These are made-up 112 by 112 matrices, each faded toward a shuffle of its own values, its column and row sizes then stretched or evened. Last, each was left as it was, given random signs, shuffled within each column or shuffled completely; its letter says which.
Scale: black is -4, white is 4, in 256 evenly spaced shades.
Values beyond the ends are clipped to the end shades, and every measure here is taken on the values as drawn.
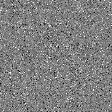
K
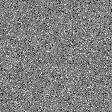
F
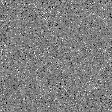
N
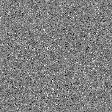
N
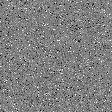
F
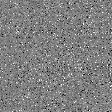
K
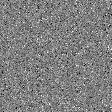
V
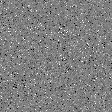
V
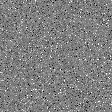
F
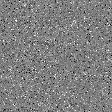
N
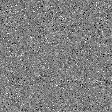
N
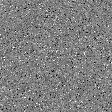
F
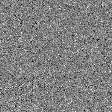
N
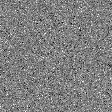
V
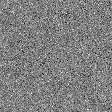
F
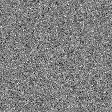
F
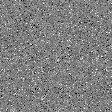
N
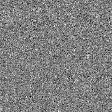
K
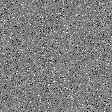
V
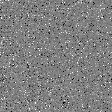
K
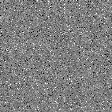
K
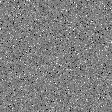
F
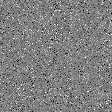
V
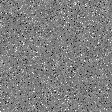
F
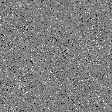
V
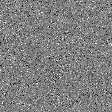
N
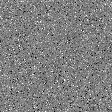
F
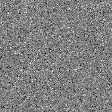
K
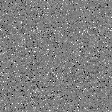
K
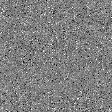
N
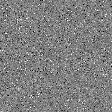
K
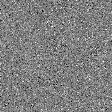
V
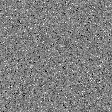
F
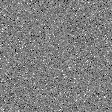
F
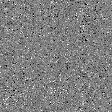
K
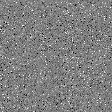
N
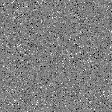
K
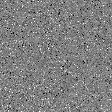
V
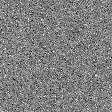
F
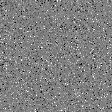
K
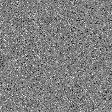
V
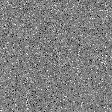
V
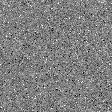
F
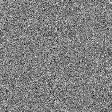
N
